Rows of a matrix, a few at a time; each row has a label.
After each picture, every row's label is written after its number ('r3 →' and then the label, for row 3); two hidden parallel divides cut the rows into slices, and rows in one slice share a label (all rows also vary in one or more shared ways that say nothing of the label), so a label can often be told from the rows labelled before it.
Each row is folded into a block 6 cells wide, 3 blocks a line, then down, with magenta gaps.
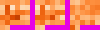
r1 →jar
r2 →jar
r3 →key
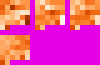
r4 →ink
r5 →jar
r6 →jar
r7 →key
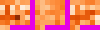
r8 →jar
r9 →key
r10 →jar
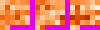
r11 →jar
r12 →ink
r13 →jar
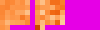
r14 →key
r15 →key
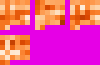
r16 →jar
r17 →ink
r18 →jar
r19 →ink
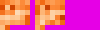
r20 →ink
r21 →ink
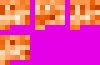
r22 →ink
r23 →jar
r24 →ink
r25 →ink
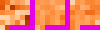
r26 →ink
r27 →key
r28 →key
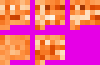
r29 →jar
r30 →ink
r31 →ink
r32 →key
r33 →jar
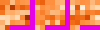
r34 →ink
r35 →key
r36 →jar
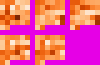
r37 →jar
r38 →ink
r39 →ink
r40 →jar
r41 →jar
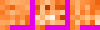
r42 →key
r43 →ink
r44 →key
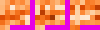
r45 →jar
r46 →jar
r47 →ink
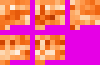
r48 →jar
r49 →jar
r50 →key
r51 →ink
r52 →ink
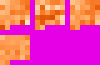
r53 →key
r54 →jar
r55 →key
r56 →key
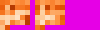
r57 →ink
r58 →ink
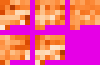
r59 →ink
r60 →ink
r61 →key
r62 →key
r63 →ink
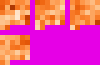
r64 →ink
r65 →key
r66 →key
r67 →key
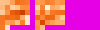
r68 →jar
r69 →jar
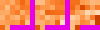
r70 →key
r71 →key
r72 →ink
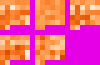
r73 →jar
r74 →key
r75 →jar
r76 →jar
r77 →key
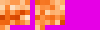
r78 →jar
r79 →key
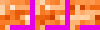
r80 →jar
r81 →jar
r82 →ink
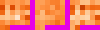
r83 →ink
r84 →key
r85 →ink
